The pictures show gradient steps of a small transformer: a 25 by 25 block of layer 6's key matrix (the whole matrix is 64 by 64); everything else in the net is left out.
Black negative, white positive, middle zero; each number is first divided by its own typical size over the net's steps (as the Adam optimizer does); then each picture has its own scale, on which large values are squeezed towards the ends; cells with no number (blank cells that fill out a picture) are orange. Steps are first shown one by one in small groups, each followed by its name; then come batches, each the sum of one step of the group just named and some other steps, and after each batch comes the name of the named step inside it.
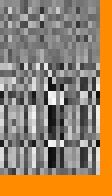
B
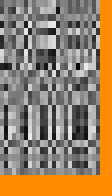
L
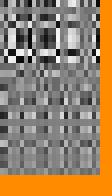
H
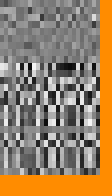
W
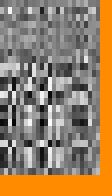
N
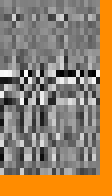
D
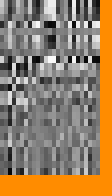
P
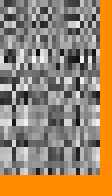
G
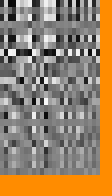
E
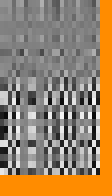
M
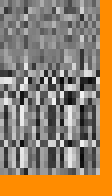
B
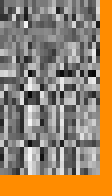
D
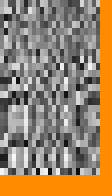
G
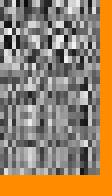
N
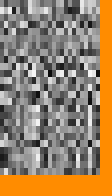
W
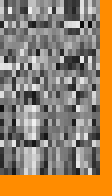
G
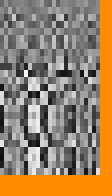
D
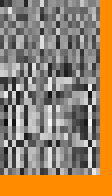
N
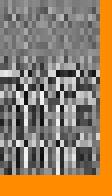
D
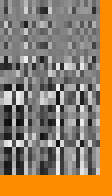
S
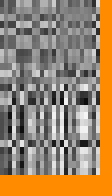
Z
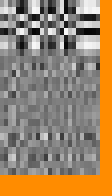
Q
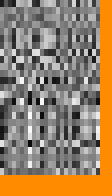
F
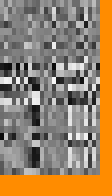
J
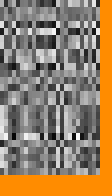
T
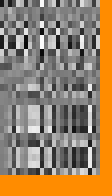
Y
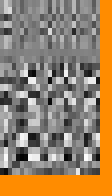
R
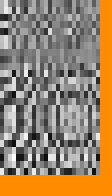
R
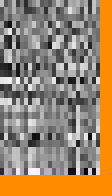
J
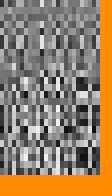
Y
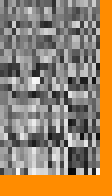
T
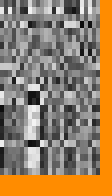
F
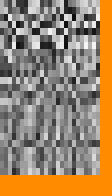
Q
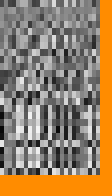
F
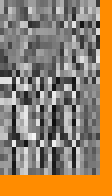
T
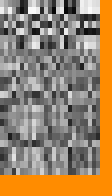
Q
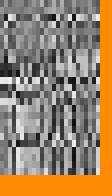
Y
